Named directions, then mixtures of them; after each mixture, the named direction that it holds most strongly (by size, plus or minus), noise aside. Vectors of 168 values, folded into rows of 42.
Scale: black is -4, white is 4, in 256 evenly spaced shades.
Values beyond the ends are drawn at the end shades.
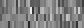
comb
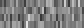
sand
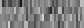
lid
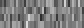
sand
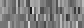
comb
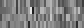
comb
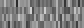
sand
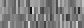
comb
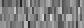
lid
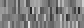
comb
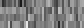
lid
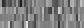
lid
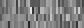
comb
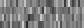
sand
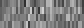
comb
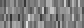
sand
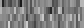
lid
